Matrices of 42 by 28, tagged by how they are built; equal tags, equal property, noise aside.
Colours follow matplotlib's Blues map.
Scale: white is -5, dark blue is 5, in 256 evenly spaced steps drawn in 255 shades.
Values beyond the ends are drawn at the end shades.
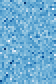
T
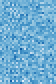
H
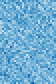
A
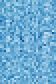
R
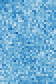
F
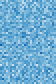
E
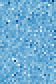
T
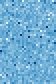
T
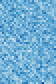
A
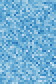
A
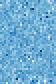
T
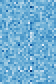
H
